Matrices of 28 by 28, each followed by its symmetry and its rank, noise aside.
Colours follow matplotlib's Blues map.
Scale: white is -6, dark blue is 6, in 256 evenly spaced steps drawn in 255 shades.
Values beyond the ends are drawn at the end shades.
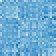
symmetric, rank four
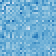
symmetric, rank four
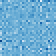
antisymmetric, rank four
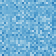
no symmetry, rank eight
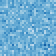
symmetric, rank eight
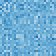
no symmetry, rank four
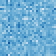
antisymmetric, rank six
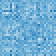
symmetric, rank six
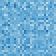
antisymmetric, rank four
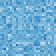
no symmetry, rank six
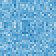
no symmetry, rank six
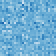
antisymmetric, rank eight
